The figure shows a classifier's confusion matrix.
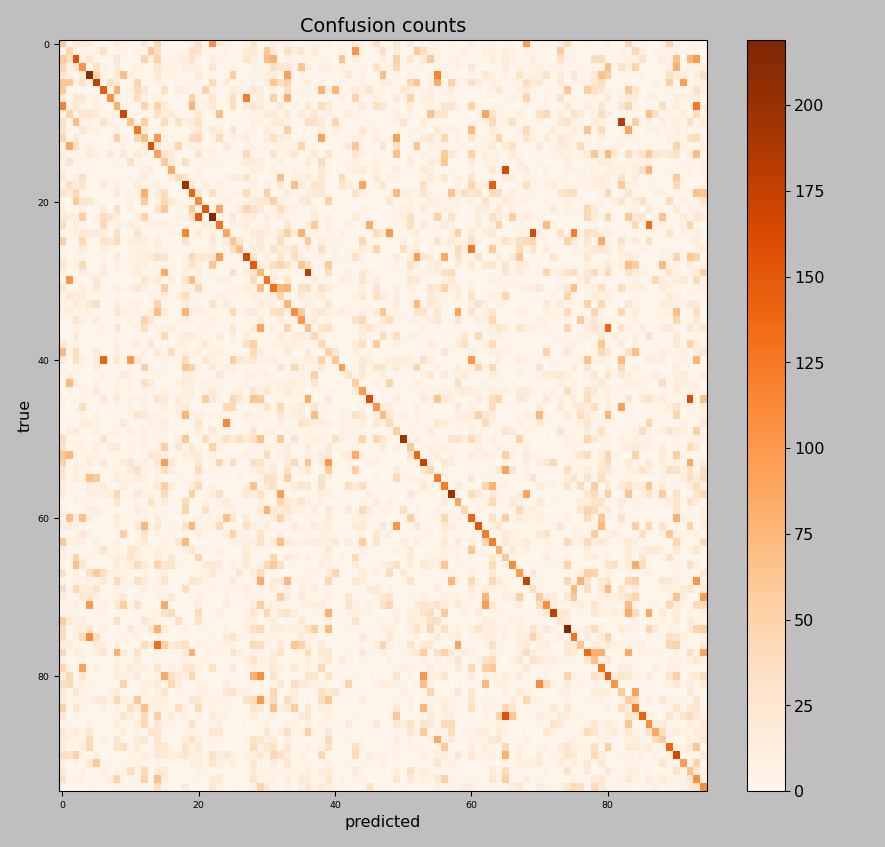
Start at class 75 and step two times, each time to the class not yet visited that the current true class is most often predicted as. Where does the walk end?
55
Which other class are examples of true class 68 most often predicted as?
93
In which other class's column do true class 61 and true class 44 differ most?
49
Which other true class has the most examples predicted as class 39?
53
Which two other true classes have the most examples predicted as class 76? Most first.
68, 35
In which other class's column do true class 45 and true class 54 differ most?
92
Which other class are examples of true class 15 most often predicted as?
56
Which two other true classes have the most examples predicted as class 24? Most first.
48, 60
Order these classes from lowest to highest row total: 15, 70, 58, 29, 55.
15, 58, 55, 70, 29
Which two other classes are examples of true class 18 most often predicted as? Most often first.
63, 44
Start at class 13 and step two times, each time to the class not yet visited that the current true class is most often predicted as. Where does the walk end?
43
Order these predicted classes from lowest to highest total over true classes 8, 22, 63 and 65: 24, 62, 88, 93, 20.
24, 62, 88, 93, 20
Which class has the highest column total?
0
